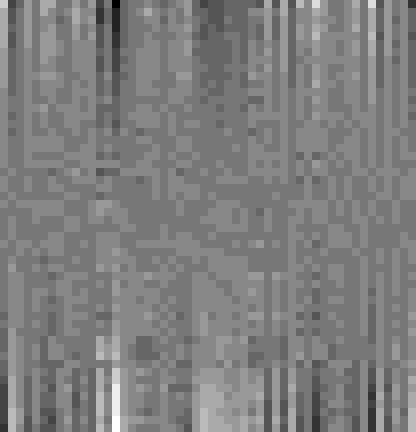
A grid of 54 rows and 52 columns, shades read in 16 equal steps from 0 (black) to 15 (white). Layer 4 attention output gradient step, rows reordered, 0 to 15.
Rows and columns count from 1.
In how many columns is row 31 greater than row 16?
16
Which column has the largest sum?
15
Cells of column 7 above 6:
39
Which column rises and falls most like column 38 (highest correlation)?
40
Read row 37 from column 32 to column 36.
9 8 7 8 7
